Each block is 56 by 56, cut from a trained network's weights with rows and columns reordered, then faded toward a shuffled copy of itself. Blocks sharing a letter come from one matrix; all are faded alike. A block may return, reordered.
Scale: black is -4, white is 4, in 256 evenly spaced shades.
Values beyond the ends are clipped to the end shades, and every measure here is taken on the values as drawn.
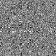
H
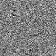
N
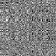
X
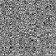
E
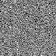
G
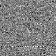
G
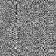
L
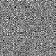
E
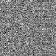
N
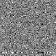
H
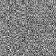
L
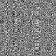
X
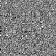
N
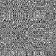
E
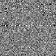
H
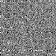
H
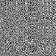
X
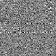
H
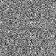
N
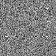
G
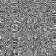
E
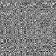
E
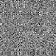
E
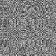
L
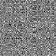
E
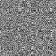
L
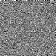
H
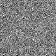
N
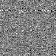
H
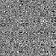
E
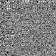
H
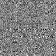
H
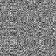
L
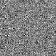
H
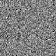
G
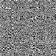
E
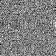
N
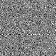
H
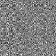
E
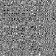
E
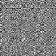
E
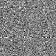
G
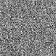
N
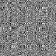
X
